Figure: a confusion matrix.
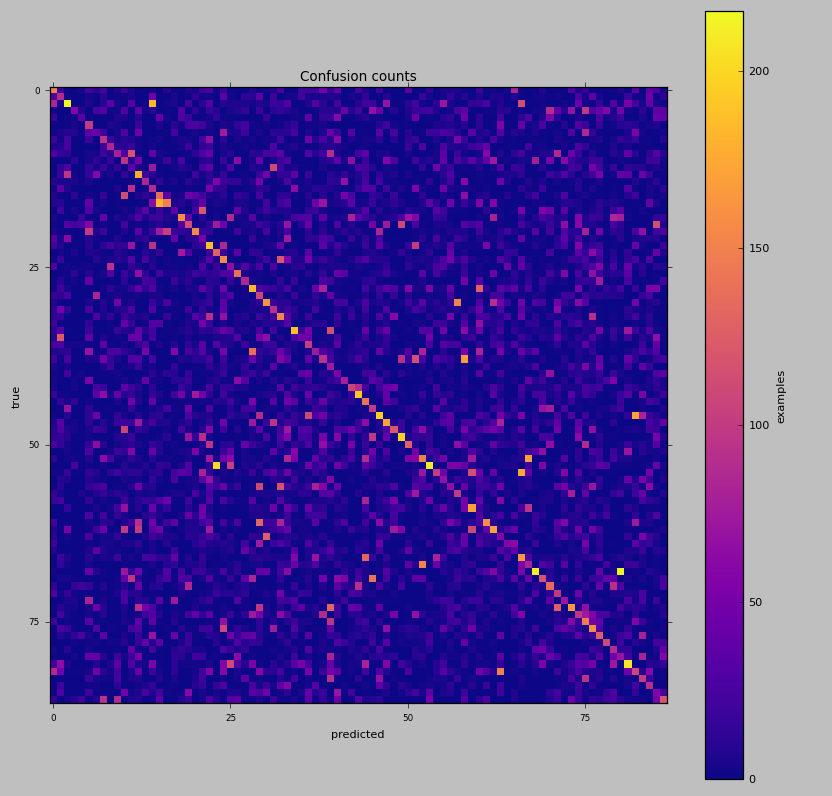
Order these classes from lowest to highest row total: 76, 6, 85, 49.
85, 6, 76, 49
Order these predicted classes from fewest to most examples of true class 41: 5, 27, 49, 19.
49, 19, 27, 5
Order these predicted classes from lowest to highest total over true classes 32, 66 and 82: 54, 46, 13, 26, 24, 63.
26, 13, 46, 54, 24, 63
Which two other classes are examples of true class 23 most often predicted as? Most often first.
18, 76
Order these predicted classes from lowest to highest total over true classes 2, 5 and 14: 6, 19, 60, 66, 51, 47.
6, 60, 19, 51, 47, 66
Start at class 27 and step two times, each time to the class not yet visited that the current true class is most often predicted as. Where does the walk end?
83
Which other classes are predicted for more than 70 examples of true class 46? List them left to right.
29, 36, 82, 83
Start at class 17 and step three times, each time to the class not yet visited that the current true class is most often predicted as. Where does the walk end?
60
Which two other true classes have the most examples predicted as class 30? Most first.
63, 35
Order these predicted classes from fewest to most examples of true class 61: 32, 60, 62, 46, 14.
62, 60, 14, 46, 32
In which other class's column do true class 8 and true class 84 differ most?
33
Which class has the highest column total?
22
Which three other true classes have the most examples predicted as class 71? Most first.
73, 9, 31
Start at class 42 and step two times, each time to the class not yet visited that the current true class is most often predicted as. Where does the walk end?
20
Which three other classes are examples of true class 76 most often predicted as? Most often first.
24, 31, 47
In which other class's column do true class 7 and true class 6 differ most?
75
